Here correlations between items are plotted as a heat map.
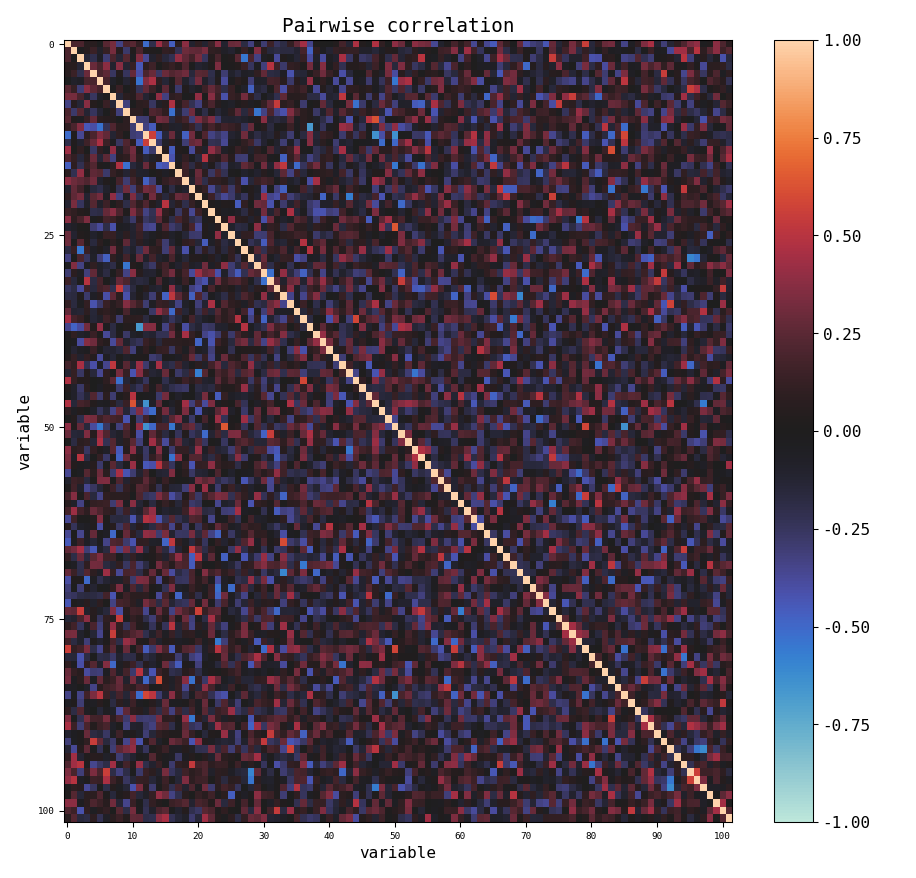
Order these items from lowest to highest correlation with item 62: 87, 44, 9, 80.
9, 80, 44, 87
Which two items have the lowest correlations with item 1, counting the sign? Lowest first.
37, 92
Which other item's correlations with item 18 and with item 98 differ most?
64
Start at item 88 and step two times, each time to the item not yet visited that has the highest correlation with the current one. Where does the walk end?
14
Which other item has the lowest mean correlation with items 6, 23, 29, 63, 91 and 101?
78
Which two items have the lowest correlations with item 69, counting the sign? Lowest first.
33, 38
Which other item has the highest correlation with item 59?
79
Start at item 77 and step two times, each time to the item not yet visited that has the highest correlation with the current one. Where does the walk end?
42
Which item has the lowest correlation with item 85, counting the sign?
50
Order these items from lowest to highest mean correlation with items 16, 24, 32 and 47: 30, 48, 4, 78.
4, 78, 30, 48
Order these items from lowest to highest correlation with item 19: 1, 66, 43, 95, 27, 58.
27, 95, 43, 1, 58, 66
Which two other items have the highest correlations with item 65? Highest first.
33, 16
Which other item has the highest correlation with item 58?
84
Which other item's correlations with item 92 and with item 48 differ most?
97
